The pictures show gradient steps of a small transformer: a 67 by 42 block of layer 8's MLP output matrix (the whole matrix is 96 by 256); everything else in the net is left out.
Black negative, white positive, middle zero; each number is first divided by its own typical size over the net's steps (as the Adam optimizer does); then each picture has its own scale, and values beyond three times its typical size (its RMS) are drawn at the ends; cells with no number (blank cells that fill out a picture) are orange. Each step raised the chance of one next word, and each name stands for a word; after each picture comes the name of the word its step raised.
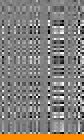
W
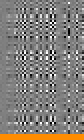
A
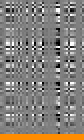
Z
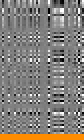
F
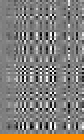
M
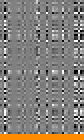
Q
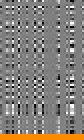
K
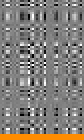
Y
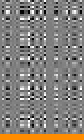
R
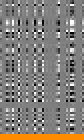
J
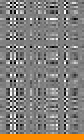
R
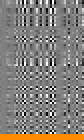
F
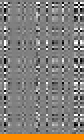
Z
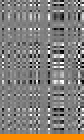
Y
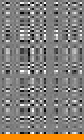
Q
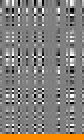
F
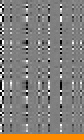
Z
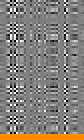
Q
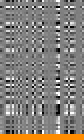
K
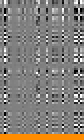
F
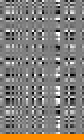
R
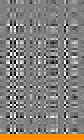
W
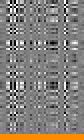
Z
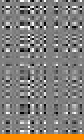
K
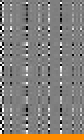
Y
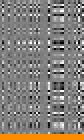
Z
